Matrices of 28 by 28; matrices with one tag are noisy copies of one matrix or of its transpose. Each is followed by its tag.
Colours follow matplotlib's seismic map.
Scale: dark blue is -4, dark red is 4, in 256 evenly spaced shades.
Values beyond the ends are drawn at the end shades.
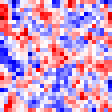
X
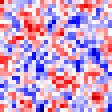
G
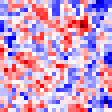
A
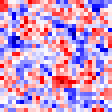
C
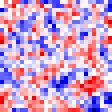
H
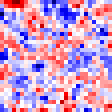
X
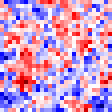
A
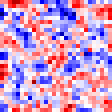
X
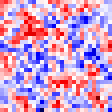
G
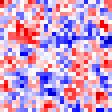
G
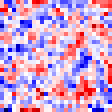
H
